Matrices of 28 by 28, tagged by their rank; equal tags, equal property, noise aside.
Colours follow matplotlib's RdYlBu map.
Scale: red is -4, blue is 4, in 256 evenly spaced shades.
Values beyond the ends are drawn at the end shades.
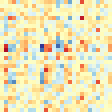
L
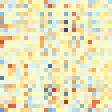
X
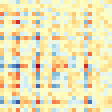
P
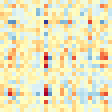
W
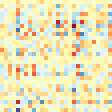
L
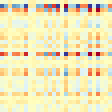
P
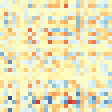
L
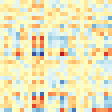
W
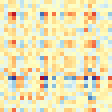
W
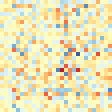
X
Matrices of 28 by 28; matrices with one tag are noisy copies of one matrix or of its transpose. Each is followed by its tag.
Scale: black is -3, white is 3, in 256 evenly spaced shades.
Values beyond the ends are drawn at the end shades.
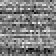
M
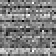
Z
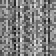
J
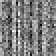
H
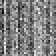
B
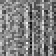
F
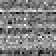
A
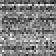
B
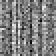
H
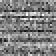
H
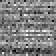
M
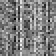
J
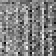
F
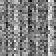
Z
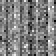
Z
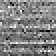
F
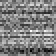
M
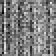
B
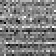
F
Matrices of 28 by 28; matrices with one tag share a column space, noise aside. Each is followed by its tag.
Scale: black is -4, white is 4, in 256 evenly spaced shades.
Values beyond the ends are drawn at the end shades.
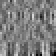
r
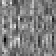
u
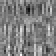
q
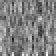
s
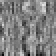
s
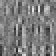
q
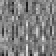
s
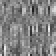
q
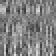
q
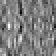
u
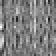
u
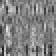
q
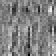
q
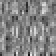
s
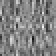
u
